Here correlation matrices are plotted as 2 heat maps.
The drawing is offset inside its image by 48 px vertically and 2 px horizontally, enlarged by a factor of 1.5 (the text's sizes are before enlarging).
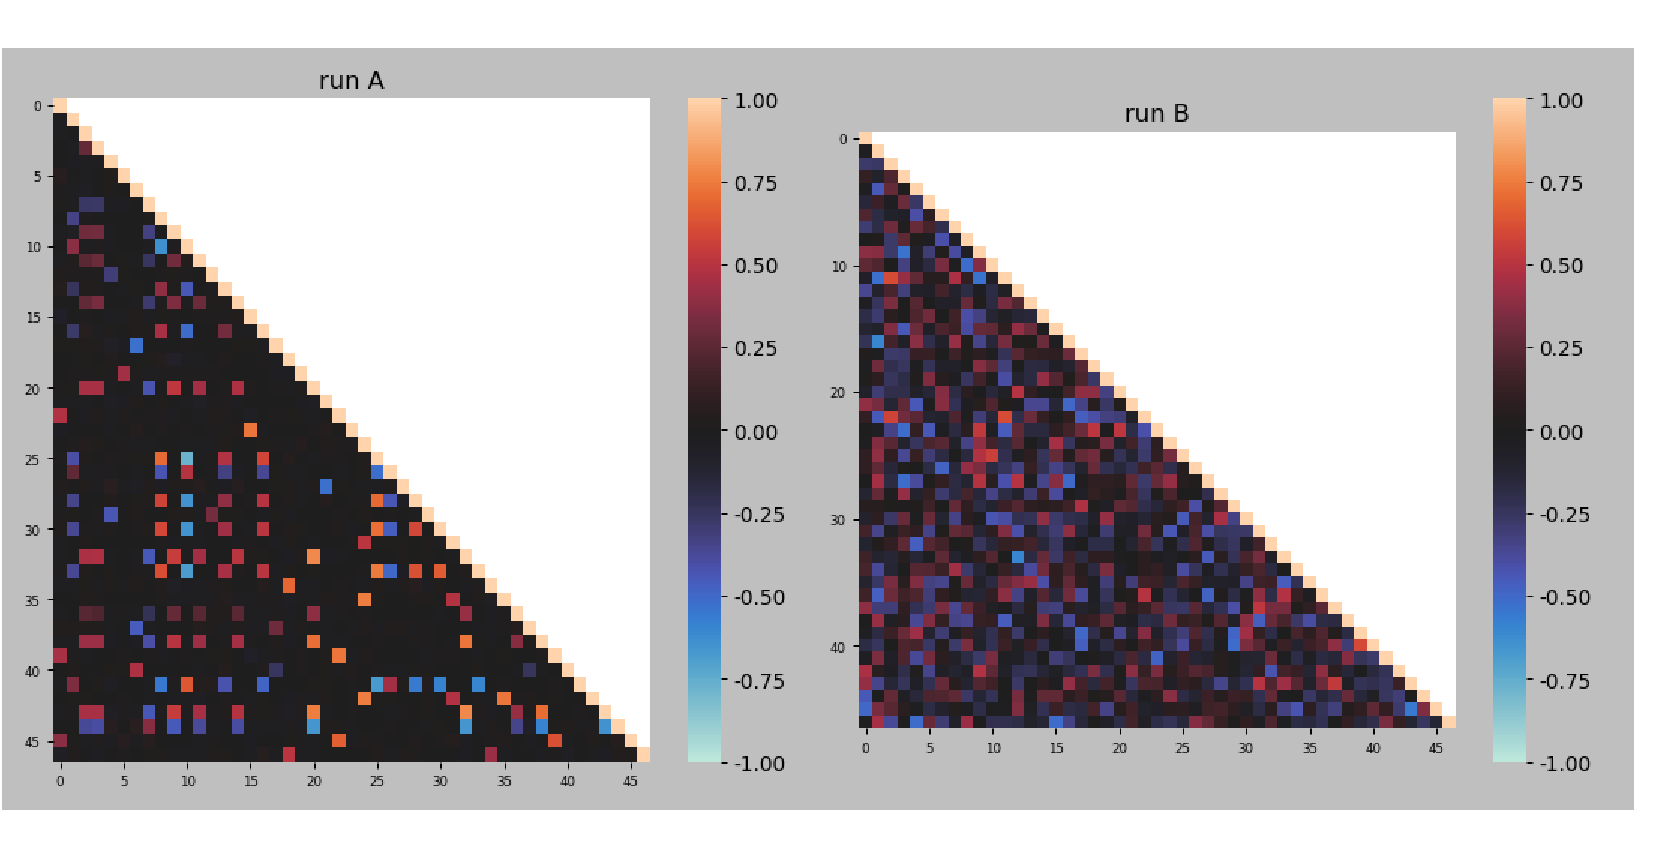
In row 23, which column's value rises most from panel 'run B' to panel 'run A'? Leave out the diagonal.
15
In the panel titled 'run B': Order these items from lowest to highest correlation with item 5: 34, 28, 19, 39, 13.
39, 13, 28, 34, 19
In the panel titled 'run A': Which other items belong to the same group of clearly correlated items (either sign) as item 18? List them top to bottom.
34, 46
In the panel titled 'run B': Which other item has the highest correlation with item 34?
7
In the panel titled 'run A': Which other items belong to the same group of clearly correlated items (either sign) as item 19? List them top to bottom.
5
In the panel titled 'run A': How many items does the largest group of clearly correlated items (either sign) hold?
12
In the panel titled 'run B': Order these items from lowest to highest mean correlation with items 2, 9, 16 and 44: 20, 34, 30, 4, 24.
30, 34, 20, 4, 24
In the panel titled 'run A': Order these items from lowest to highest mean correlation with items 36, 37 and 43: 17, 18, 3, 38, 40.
40, 18, 17, 3, 38
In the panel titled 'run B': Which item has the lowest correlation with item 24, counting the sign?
31
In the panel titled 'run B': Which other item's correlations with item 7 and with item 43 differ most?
37
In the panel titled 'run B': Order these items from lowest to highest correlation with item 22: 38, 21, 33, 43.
38, 21, 33, 43
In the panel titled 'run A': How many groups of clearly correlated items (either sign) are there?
10
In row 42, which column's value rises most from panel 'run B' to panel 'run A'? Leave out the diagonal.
35
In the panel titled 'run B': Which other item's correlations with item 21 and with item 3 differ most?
27
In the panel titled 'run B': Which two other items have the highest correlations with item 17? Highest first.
29, 20
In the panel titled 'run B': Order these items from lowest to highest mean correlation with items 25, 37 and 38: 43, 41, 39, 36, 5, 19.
39, 5, 36, 19, 41, 43
